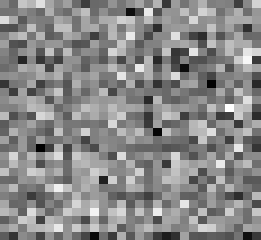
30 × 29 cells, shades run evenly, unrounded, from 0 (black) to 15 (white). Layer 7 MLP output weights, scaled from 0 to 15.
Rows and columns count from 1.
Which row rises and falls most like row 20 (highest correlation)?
10
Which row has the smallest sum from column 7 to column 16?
30
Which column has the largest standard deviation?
5
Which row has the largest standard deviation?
15
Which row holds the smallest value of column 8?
19
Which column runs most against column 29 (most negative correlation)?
27
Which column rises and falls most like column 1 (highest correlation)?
18
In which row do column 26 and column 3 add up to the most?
14
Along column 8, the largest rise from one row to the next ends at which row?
24
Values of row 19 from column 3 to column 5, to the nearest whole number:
9 6 0
